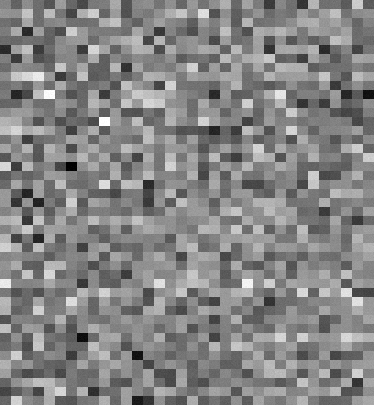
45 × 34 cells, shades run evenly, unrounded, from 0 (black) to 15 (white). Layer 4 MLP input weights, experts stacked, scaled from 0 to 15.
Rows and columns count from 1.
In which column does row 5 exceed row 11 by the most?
32
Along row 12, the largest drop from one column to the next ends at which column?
24
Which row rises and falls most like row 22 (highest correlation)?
34
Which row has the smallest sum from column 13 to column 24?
45
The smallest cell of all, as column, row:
7, 19
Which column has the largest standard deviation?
4
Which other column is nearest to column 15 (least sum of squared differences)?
31
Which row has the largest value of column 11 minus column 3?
25
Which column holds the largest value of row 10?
16
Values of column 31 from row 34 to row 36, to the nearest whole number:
8 8 6
